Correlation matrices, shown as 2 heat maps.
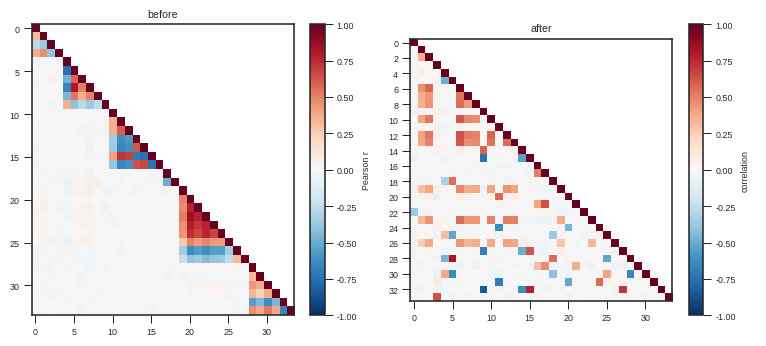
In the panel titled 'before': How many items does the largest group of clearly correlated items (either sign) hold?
9
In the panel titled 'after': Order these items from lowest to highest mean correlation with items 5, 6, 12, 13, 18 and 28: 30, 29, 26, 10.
30, 29, 26, 10
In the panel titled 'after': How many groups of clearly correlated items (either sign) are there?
7
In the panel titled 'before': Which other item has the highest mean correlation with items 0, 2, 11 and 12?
15
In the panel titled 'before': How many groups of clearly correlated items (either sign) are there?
6
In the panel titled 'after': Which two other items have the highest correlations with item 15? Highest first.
32, 27
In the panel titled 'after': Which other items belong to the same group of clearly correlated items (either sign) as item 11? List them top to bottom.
20, 24, 31
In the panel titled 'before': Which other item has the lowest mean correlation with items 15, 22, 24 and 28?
26
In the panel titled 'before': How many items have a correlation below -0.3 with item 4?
4
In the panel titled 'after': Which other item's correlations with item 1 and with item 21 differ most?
17
